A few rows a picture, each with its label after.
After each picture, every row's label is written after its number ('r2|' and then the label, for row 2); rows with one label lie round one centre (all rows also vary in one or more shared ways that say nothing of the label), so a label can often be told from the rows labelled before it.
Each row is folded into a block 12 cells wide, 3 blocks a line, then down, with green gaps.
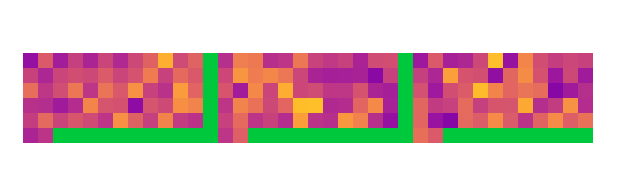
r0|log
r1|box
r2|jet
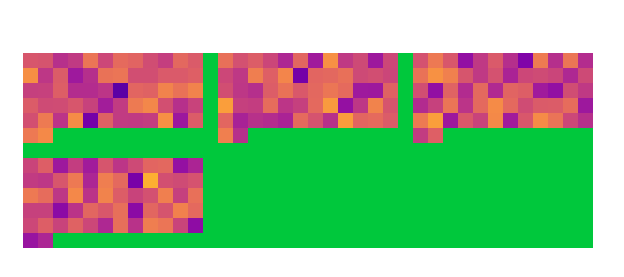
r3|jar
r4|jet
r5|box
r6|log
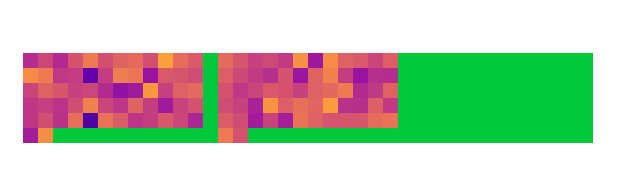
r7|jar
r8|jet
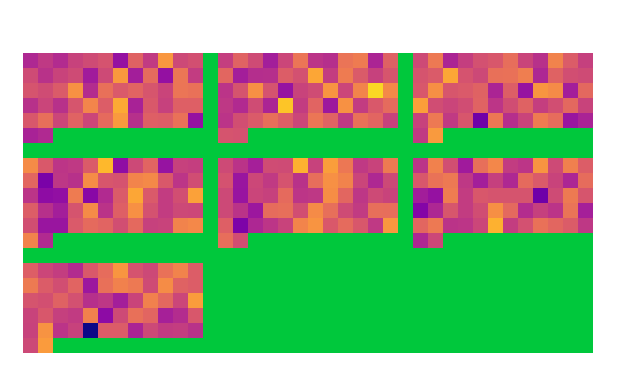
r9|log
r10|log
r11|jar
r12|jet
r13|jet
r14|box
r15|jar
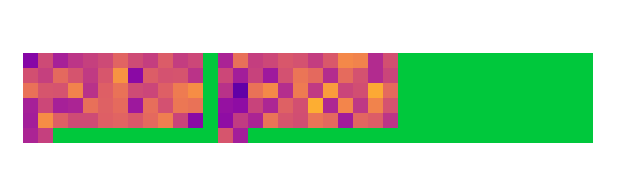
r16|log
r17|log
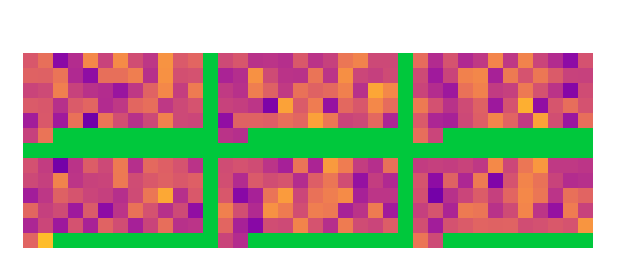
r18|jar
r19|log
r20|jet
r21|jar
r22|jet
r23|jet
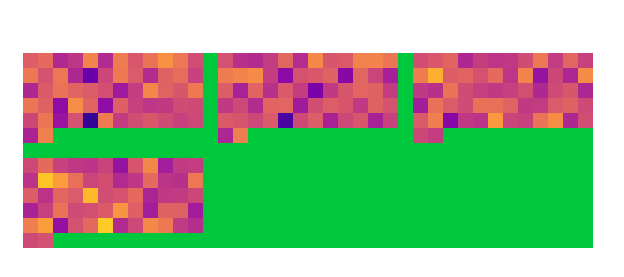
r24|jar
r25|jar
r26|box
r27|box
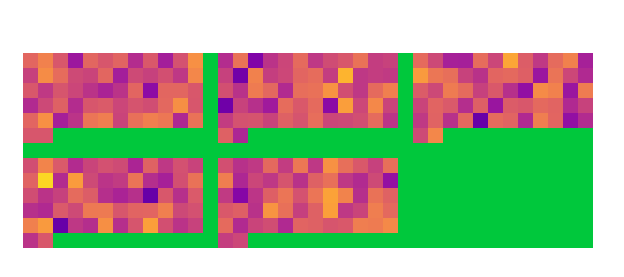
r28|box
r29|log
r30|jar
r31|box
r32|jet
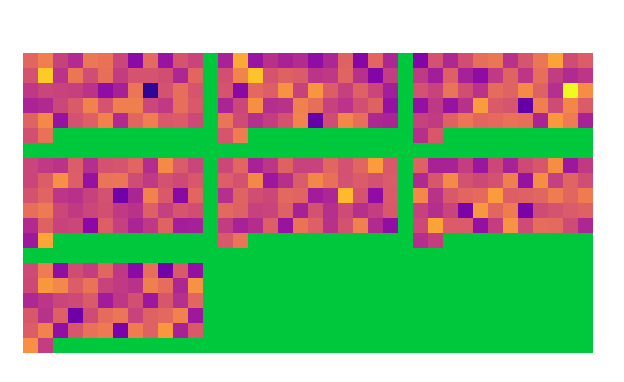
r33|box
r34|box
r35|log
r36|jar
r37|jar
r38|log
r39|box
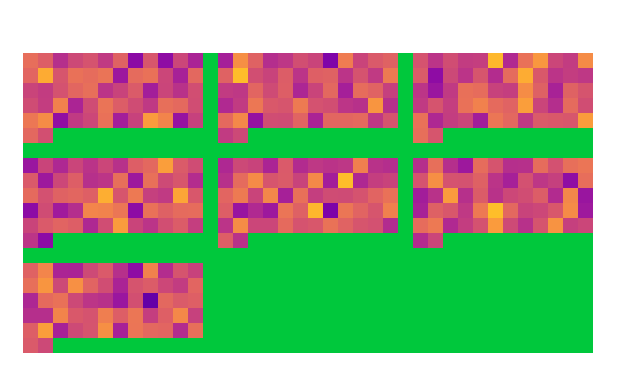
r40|box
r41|box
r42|jet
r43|log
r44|log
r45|box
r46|box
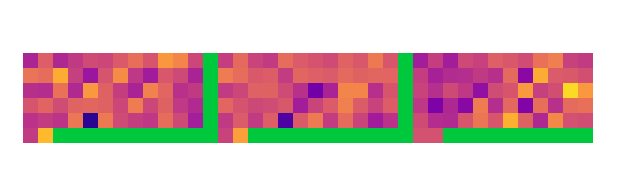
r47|jar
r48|jar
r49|log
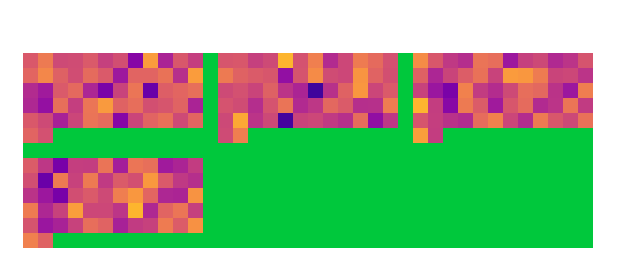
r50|box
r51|jar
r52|jet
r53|jet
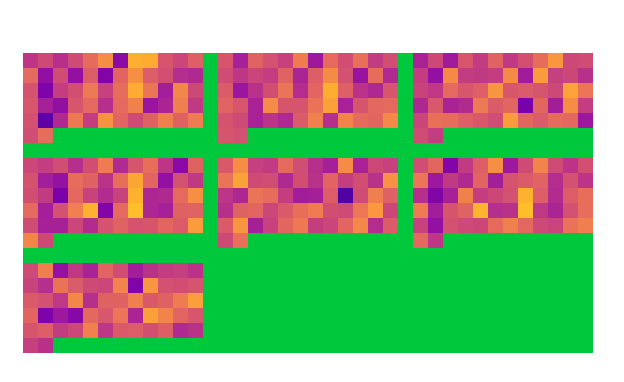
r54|jet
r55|jet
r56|log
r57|jet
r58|box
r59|jet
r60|log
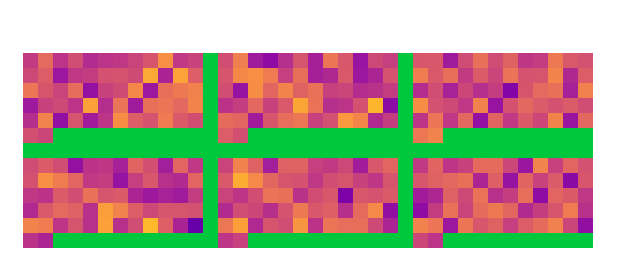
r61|log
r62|box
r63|jar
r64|box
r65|box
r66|box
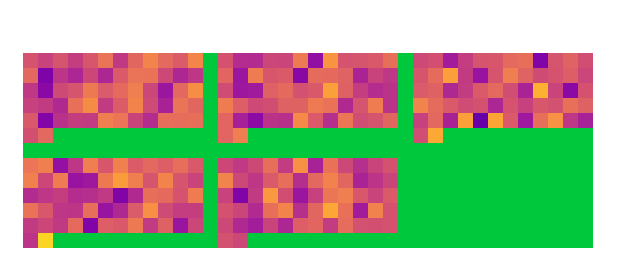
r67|jet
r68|jet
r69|jar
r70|jar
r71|jet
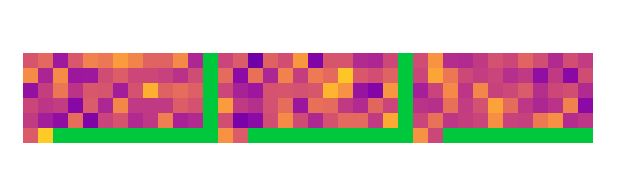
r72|jar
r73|jet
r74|box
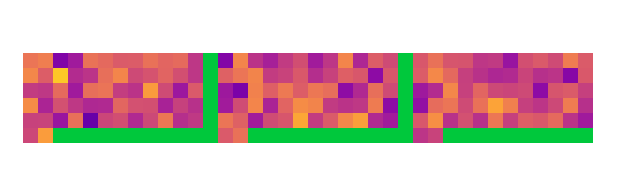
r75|jar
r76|box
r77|box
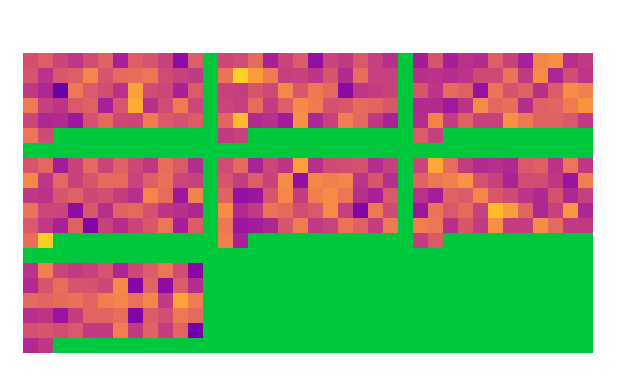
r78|jet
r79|box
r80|log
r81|jar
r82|jet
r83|box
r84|log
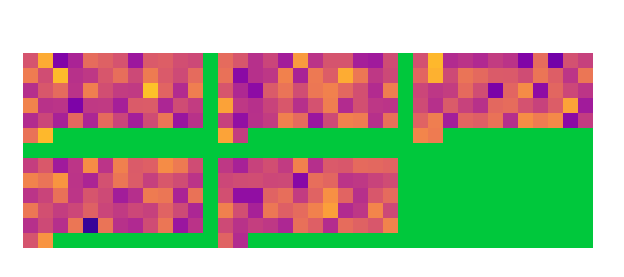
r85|jar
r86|jet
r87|box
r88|jar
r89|jet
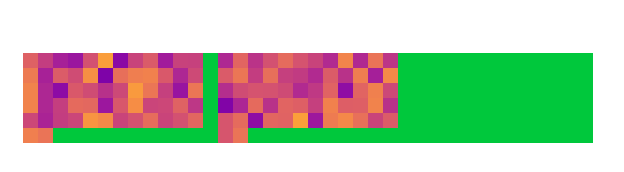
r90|jet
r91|box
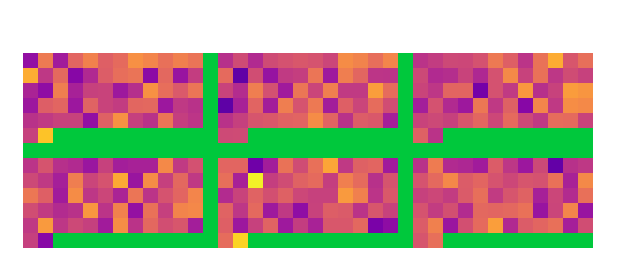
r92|jar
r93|log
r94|log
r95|log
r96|jar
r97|box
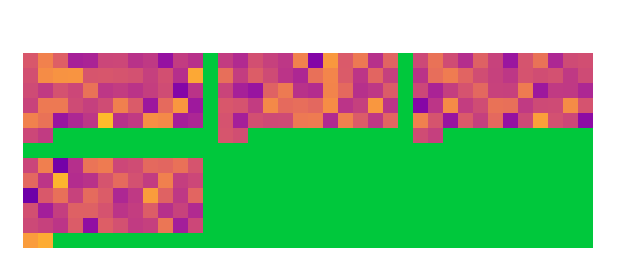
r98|box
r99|jet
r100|box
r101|jar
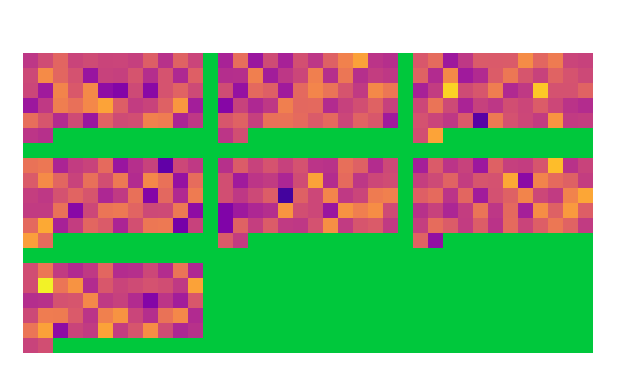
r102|box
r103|log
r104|jar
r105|box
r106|log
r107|log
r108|box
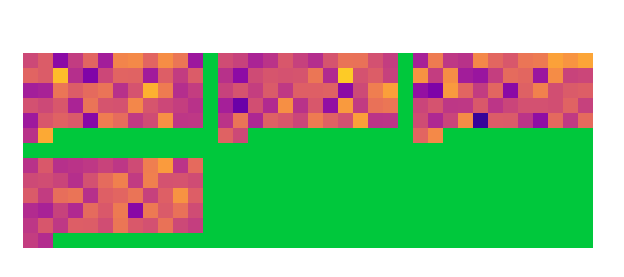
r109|jar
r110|log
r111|jar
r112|log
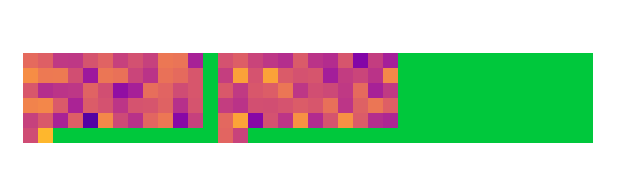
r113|jar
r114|box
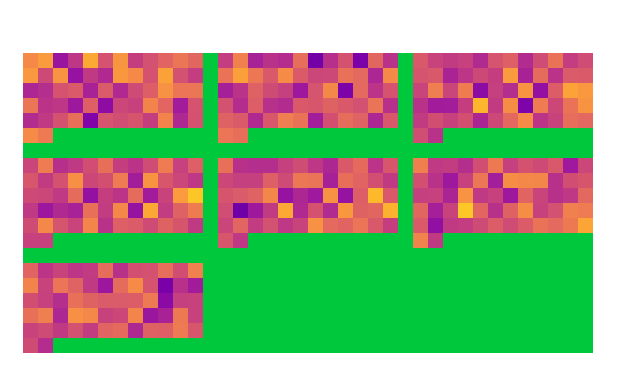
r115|jar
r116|box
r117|log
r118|log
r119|log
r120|jet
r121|jet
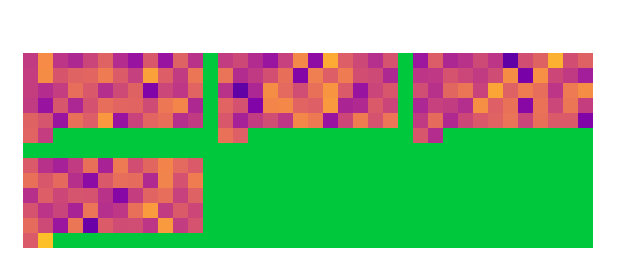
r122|box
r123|jet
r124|log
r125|jar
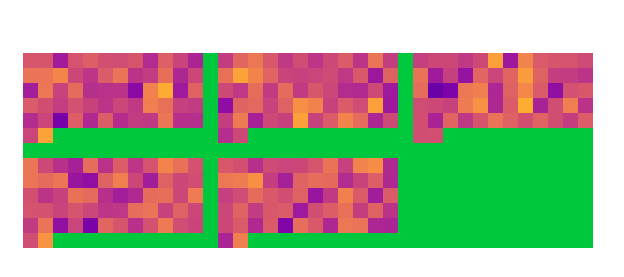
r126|jar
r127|box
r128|jet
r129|jar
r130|jar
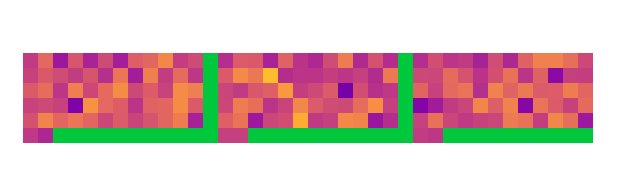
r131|log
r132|box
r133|log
